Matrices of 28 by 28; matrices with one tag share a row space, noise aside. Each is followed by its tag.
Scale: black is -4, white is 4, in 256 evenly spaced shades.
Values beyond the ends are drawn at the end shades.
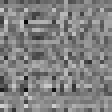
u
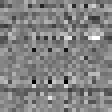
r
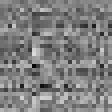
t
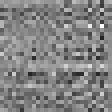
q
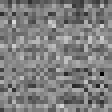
q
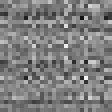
r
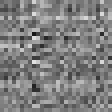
t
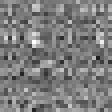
t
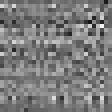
q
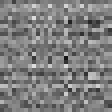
r
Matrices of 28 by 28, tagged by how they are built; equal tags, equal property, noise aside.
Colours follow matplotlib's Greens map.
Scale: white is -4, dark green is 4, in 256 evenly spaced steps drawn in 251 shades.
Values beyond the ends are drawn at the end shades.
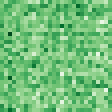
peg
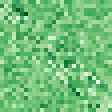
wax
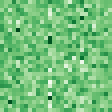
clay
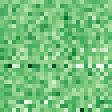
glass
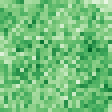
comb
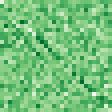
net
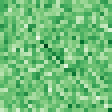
net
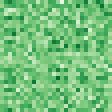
peg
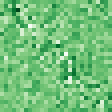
wax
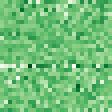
glass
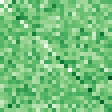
net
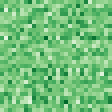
peg
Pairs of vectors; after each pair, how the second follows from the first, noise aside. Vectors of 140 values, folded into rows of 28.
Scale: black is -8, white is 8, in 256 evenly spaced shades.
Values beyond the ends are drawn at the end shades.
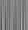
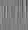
reversed, partly zeroed.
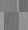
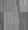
negated.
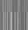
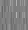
reversed, partly zeroed.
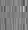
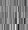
wrapped around, scaled up.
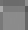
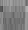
negated.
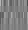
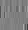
reversed, negated, partly zeroed.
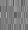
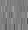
reversed, partly zeroed.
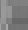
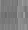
wrapped around, shrunk.
